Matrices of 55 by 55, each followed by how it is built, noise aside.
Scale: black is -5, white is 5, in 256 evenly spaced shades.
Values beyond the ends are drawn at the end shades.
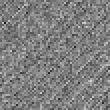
Hankel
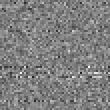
uneven rows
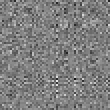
low rank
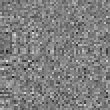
low rank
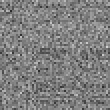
blocks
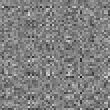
low rank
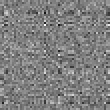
low rank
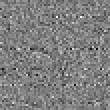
uneven rows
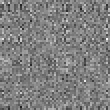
low rank
